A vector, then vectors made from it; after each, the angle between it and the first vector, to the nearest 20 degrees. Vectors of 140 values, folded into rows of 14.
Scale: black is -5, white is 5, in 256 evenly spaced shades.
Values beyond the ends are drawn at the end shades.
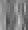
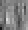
140 degrees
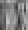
160 degrees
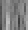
140 degrees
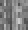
60 degrees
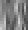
20 degrees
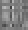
100 degrees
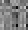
80 degrees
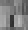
60 degrees
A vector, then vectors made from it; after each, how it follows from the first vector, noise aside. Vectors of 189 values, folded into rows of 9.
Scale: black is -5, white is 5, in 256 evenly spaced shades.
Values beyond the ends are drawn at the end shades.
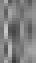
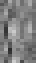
negated.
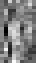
negated, scaled up.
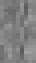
wrapped around, negated, shrunk.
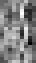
wrapped around, scaled up.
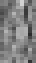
reversed, negated.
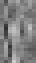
negated.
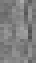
reversed, negated, shrunk.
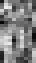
wrapped around, negated, scaled up.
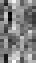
wrapped around, negated, scaled up.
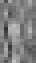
negated.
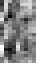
wrapped around, scaled up.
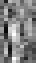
negated, scaled up.
